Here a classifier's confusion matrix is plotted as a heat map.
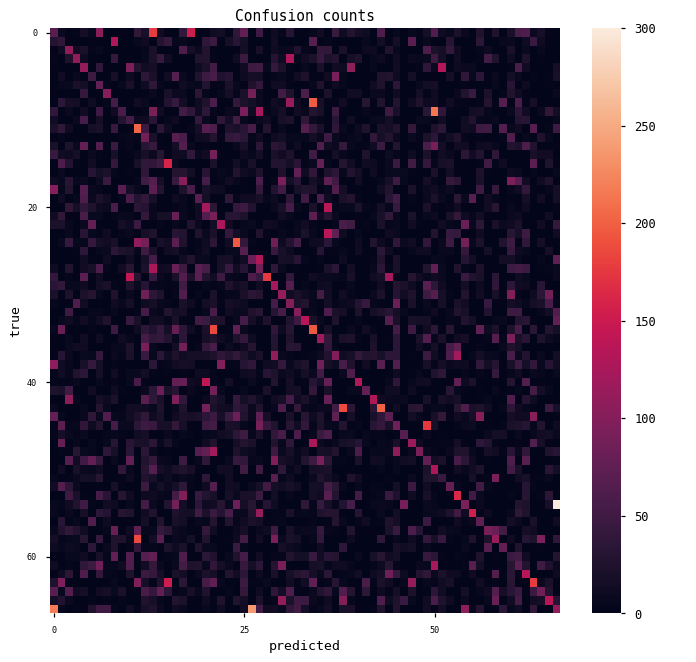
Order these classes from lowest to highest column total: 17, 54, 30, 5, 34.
5, 54, 30, 34, 17
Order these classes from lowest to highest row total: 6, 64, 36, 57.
6, 36, 57, 64
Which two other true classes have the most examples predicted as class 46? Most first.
54, 65
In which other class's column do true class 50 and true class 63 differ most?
15
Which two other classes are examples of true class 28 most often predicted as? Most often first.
10, 44
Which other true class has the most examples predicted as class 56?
44
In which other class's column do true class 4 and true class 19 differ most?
51
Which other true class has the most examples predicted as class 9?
18
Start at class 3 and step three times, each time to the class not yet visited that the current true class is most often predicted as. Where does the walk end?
49
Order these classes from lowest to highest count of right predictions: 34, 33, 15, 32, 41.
41, 32, 33, 15, 34
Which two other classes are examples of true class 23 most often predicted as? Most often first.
36, 37
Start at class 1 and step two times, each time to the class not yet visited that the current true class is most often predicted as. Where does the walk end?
34
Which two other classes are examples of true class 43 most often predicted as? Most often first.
38, 20
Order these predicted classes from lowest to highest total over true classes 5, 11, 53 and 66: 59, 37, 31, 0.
31, 59, 37, 0
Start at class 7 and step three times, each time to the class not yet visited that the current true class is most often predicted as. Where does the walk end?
13
